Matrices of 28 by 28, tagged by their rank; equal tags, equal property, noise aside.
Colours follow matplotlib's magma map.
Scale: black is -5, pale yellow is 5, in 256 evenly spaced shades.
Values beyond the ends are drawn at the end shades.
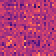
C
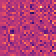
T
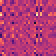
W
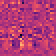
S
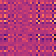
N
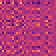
W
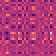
N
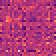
C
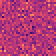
C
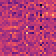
T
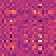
W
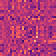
T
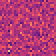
C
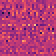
C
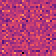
C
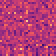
C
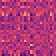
S
